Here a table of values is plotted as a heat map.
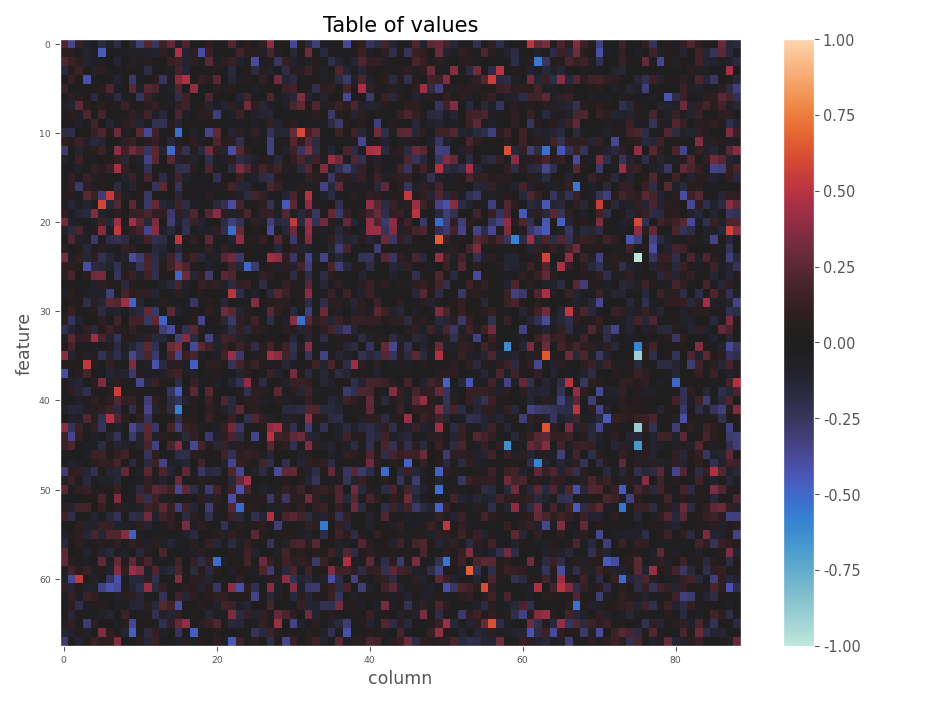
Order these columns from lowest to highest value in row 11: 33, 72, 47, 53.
72, 33, 47, 53
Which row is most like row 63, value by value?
16
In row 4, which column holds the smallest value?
3
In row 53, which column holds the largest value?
27
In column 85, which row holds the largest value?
48
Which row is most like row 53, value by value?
44
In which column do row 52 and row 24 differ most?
75
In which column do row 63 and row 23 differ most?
67
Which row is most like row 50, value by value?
52
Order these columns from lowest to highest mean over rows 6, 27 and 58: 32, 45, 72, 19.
72, 45, 32, 19
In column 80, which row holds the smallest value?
38
